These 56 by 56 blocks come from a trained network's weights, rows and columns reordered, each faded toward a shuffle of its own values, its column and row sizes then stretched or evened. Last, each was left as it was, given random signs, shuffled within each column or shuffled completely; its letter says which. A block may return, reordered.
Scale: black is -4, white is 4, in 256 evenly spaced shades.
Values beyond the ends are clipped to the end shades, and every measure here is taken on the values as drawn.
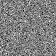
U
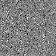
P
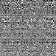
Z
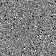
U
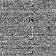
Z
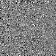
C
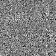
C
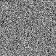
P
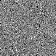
P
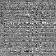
Z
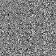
C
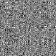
Z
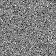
U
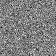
U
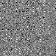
C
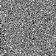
P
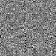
Z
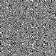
C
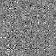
Z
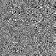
Z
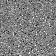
U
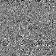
C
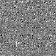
C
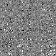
C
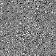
C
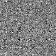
C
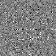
C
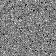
U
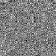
Z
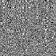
Z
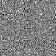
Z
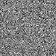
C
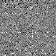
C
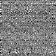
Z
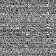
Z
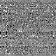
Z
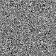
P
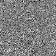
C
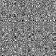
Z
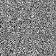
C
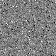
U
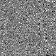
P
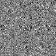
C
